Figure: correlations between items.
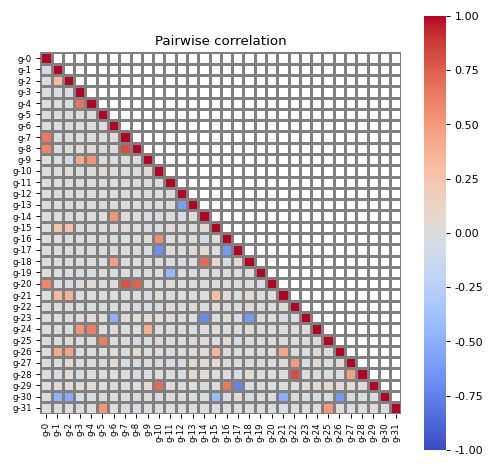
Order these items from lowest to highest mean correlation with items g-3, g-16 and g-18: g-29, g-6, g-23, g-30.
g-23, g-30, g-6, g-29
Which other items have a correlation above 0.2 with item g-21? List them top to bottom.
g-1, g-2, g-15, g-26
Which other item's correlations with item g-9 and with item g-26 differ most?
g-30
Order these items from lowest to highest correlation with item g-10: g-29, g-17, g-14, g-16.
g-17, g-14, g-16, g-29
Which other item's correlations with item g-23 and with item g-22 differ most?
g-28
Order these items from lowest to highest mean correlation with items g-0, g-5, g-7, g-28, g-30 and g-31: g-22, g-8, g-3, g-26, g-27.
g-26, g-3, g-27, g-22, g-8
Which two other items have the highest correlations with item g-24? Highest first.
g-4, g-3
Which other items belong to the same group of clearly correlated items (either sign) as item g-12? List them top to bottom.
g-13
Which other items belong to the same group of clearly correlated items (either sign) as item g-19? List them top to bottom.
g-11
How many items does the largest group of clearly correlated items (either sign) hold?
6
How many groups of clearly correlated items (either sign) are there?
9
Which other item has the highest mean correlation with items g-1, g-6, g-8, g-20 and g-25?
g-7
